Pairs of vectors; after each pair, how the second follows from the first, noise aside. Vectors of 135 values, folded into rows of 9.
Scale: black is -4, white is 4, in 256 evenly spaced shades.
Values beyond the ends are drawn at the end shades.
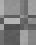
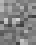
partly zeroed.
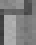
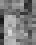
copied.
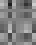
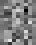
wrapped around.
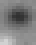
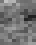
wrapped around, negated, partly zeroed.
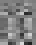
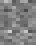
reversed, negated, shrunk.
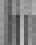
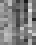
wrapped around.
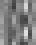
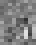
partly zeroed.
